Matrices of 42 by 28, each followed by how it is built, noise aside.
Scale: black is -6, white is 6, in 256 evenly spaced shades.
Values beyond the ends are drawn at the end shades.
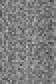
repeating rows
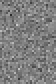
noise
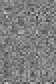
low rank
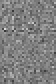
low rank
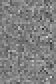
uneven columns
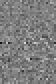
uneven rows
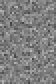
repeating rows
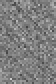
Toeplitz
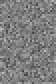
repeating rows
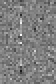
uneven columns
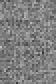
blocks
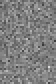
repeating rows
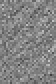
Hankel
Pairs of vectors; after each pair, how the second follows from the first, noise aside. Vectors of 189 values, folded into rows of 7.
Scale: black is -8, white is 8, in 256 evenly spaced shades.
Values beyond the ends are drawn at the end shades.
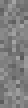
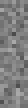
sign-scrambled.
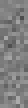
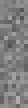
copied.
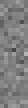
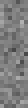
sign-scrambled.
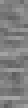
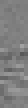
reversed, negated, partly zeroed.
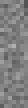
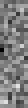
wrapped around, scaled up.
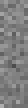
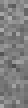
copied.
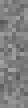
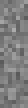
sign-scrambled.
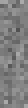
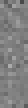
negated, partly zeroed.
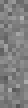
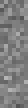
sign-scrambled.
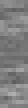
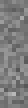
sign-scrambled.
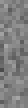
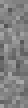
copied.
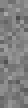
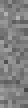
sign-scrambled.
